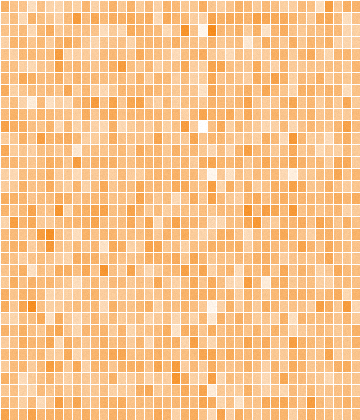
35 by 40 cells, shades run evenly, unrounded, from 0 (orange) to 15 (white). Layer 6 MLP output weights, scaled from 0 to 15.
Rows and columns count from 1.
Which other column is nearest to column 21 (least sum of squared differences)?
32
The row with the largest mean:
15
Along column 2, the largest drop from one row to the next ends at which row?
19
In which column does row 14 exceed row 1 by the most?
37
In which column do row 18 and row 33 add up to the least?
28
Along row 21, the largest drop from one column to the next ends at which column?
13
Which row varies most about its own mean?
3
